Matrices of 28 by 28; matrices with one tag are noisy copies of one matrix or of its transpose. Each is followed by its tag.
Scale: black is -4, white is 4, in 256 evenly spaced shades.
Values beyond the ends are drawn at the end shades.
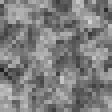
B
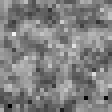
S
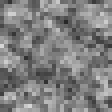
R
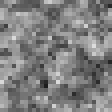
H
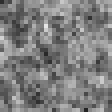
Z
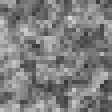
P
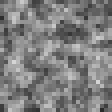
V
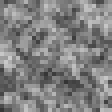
R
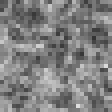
Z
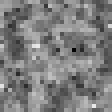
S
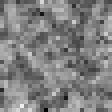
R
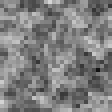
H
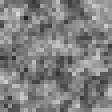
B
